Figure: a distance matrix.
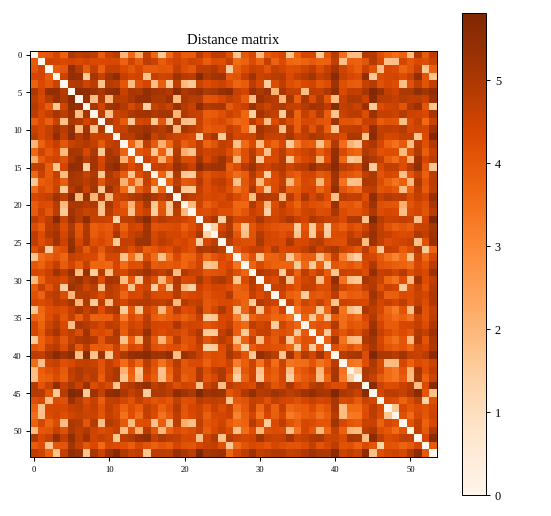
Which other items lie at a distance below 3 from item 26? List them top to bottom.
2, 46, 52
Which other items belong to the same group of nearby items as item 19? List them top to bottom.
6, 8, 10, 29, 33, 40
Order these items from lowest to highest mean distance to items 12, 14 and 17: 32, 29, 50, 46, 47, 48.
50, 48, 47, 32, 46, 29
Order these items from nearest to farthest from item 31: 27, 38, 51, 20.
20, 27, 38, 51
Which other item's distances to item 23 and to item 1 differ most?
24
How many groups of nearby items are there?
9
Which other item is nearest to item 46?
52
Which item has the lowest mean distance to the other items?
27
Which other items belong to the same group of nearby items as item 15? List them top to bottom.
3, 7, 45, 53
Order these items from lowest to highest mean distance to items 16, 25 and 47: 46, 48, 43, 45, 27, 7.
48, 27, 43, 46, 7, 45
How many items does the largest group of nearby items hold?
11
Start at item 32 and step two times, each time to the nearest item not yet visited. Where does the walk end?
5
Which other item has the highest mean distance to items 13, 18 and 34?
40
